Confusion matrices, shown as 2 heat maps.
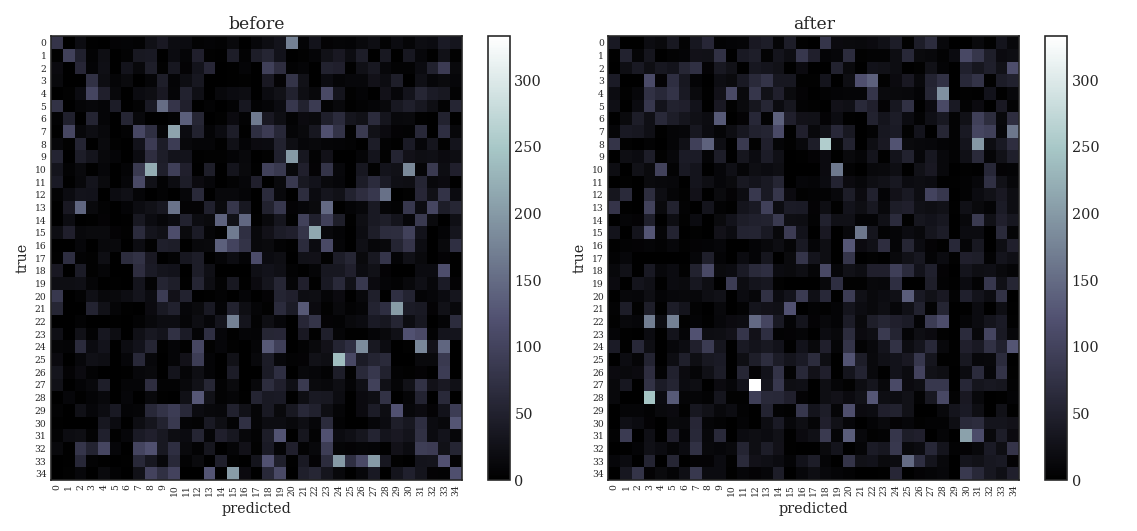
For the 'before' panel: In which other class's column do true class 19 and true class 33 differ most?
27
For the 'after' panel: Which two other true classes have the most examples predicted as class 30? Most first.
31, 1
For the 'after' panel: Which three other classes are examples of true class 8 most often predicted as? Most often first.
18, 31, 24
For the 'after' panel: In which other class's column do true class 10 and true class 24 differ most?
19
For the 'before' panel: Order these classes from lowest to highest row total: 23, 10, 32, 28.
28, 23, 32, 10
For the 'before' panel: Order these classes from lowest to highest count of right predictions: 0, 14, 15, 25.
0, 25, 14, 15
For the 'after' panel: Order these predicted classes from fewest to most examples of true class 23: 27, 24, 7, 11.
27, 24, 11, 7
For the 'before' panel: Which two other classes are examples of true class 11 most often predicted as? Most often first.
7, 20
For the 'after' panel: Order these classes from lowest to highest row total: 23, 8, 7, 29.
29, 23, 7, 8
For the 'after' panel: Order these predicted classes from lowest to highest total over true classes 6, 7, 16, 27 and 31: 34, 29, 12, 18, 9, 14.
29, 18, 9, 34, 14, 12
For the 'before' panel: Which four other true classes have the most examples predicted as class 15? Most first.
34, 22, 16, 13
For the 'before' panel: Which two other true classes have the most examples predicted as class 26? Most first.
24, 33
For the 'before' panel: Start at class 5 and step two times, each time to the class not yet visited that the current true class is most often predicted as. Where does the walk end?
20
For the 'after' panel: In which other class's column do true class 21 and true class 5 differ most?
15
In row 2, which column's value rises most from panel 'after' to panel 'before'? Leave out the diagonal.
18
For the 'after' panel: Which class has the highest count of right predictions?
8
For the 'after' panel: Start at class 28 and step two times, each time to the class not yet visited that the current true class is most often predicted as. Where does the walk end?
22
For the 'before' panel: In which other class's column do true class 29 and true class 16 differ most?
14
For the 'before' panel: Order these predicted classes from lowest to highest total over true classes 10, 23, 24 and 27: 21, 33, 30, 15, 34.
15, 34, 21, 33, 30
